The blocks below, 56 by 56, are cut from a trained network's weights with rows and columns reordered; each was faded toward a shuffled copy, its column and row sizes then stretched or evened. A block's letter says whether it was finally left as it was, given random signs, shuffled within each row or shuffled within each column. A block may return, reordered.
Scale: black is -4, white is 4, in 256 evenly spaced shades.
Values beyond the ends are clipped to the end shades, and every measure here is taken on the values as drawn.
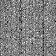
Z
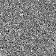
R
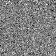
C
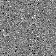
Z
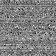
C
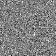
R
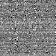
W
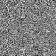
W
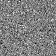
C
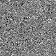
C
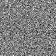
R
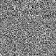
W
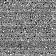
C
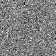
Z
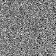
R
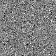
Z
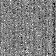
Z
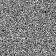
C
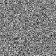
W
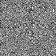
R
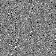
Z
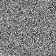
R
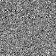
R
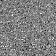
C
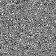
C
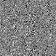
R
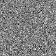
R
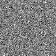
R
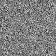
Z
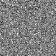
W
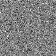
C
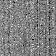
Z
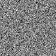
Z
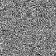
W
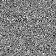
C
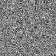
W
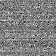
C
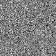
C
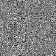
W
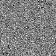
R
